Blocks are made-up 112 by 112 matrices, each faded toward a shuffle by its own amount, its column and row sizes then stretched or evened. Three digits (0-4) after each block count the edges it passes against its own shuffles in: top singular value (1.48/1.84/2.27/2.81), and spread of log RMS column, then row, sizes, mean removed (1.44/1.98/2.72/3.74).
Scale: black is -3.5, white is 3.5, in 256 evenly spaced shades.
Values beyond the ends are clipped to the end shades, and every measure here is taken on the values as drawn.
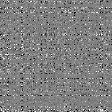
2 3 4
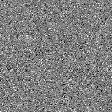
2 0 1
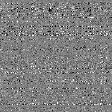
0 2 4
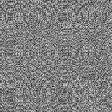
4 0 1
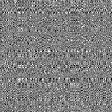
4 0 3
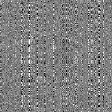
4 4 0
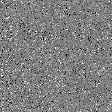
0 1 1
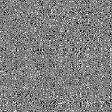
3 2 3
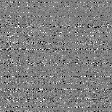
0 2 4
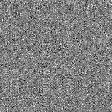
2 0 0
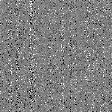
0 3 1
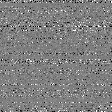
0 0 4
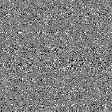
2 0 3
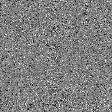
0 1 1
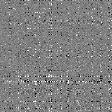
3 3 3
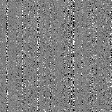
2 4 0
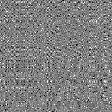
4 1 1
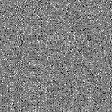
3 1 0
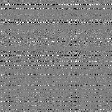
4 2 4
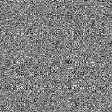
2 1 3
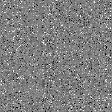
1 2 0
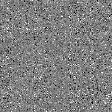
1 2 1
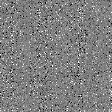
0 3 0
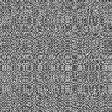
4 0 1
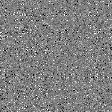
1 1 2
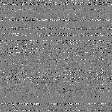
0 1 4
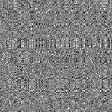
4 2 2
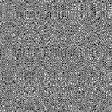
3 2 0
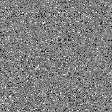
1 0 2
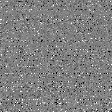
0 1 3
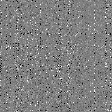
0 3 1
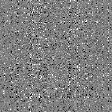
2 3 2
